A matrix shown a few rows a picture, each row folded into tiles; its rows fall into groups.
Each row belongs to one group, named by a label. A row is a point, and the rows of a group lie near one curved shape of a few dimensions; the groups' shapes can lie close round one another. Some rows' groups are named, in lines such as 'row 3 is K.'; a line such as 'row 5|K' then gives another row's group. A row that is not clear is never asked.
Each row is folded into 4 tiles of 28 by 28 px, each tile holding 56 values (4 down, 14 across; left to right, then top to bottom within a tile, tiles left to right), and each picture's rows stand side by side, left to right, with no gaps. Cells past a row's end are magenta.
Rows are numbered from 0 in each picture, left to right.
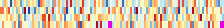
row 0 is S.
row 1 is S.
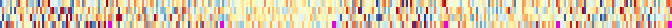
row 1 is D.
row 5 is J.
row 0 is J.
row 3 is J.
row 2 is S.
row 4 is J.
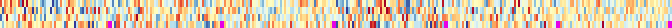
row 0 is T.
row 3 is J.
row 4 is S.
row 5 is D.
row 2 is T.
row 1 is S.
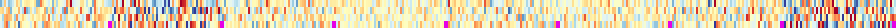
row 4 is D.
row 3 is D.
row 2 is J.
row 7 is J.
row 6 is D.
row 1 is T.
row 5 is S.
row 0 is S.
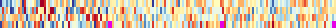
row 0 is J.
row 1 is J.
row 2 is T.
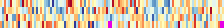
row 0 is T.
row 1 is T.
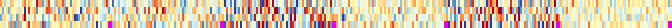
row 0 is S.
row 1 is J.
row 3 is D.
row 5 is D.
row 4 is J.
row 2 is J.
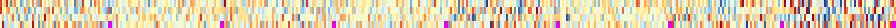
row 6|T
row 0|S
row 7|T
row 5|D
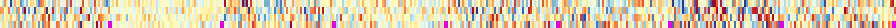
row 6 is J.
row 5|T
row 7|J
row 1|D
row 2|T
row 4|S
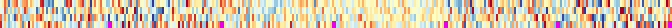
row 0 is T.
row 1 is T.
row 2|T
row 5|J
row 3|S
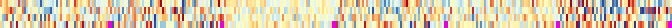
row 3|T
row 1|J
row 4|J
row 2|D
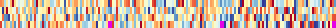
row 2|J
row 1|T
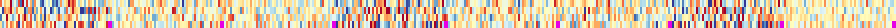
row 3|J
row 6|J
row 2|D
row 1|J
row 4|J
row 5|S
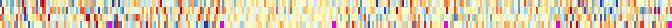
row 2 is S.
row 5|T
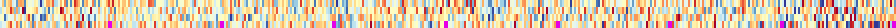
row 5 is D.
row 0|J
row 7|J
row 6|D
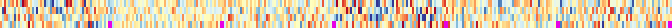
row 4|T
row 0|T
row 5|J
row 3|T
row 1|J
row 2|D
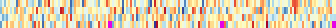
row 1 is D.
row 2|D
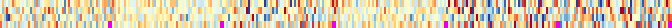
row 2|J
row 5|J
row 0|D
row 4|T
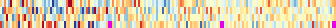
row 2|J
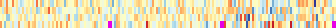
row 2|T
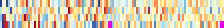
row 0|S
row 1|J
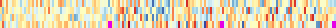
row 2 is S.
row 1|T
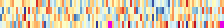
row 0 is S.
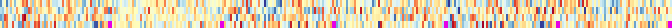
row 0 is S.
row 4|S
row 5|T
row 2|T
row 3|D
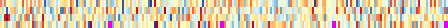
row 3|S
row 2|T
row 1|D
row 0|D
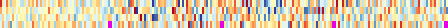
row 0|S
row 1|J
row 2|T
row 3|S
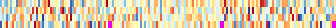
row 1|J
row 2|S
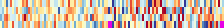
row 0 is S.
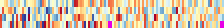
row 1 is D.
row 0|T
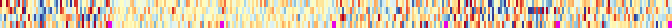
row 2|S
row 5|S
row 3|D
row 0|T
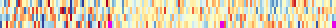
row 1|S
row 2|T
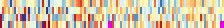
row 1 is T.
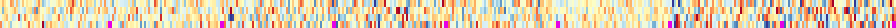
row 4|T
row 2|D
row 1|J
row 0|D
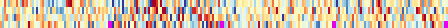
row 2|S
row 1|J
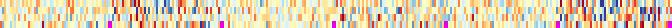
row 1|T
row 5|T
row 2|D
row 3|D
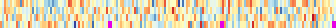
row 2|T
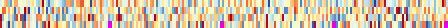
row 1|D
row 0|T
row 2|D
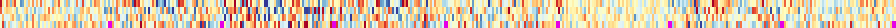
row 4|J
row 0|S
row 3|T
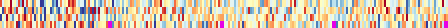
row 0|T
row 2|S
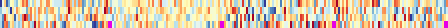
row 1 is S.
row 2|T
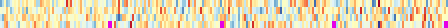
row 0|S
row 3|D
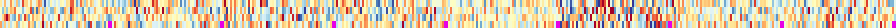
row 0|D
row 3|T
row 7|S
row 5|J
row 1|J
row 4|J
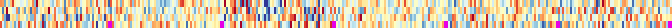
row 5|J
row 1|T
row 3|S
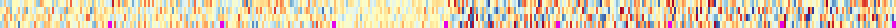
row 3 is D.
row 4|T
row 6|S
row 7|T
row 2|J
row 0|S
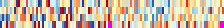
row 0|J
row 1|T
